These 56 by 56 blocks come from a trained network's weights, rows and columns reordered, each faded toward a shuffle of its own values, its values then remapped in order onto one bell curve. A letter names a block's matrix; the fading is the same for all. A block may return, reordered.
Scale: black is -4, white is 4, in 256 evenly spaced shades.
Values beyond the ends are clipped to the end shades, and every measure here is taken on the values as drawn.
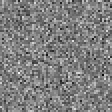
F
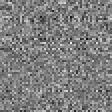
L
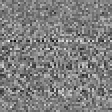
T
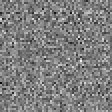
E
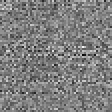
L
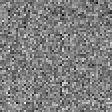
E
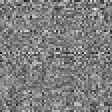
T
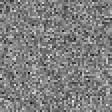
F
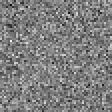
F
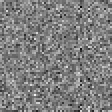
E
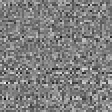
T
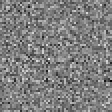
E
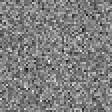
F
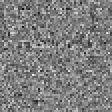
E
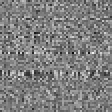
L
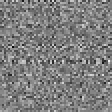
T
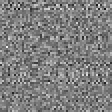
L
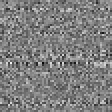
T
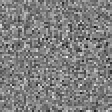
E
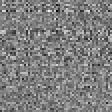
T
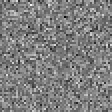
F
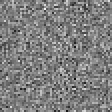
E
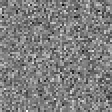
F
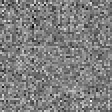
E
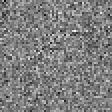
F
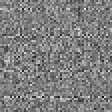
T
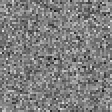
F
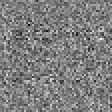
E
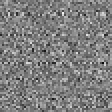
L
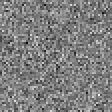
F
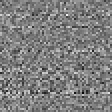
T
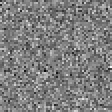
F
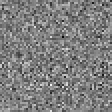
E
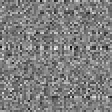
L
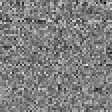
L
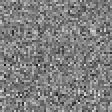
E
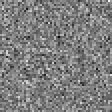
F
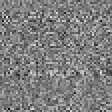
L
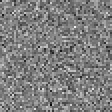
F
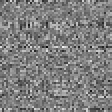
T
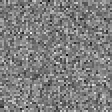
F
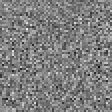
E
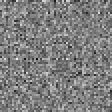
E
